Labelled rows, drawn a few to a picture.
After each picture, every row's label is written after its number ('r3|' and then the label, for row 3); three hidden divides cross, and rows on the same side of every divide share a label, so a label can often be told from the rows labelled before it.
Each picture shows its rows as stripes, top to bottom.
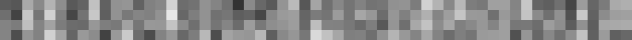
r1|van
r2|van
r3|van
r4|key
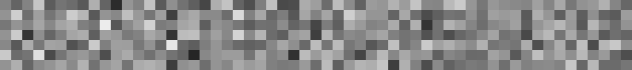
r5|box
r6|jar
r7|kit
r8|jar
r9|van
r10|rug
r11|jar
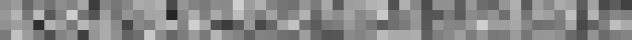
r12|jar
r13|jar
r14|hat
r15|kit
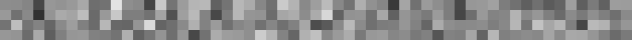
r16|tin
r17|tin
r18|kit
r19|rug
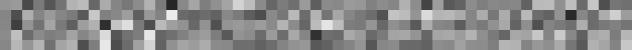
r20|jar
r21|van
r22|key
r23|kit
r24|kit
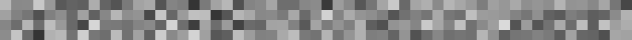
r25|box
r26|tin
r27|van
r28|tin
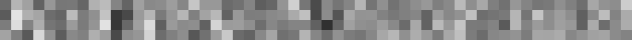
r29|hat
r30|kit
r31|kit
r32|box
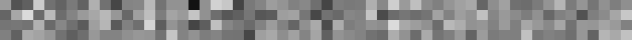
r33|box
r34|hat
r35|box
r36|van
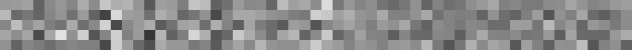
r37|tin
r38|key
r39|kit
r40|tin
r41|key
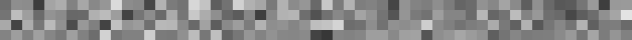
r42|tin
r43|hat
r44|key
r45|kit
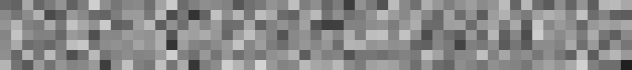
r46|van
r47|rug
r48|kit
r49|jar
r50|jar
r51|van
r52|rug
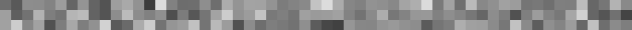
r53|key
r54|rug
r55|kit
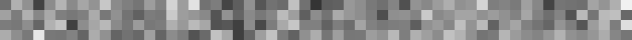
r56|hat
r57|van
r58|hat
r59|box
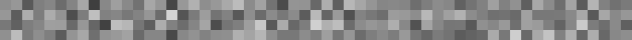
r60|jar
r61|van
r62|key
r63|jar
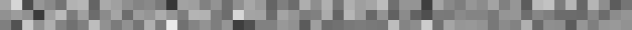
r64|jar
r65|tin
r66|van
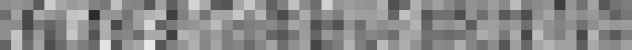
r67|tin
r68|jar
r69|kit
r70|jar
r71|kit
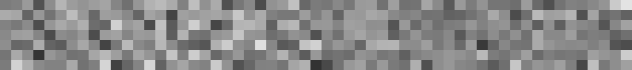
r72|hat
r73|jar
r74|tin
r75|jar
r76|rug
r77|hat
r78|kit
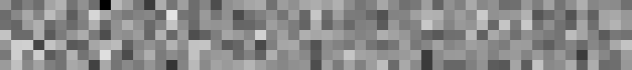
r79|key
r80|van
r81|van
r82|rug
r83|hat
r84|kit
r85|jar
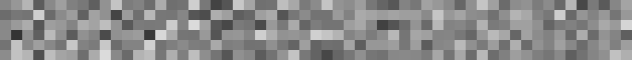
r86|tin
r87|box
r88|hat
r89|key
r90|kit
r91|hat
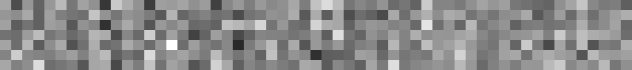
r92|key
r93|van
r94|key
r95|box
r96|van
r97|kit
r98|box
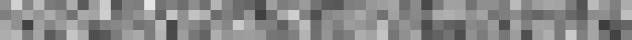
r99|kit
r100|hat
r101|jar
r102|jar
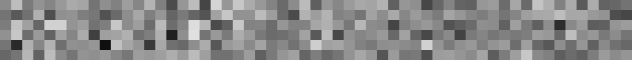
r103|jar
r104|rug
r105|tin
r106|jar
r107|key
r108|hat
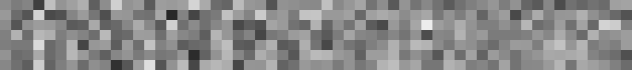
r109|tin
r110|rug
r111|van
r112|kit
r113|box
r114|rug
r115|box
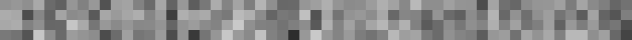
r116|rug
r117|jar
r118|jar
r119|rug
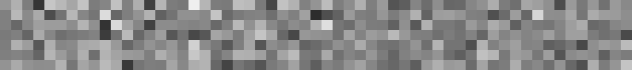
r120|tin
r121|kit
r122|key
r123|rug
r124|hat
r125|tin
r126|hat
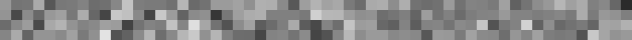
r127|rug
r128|key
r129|hat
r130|kit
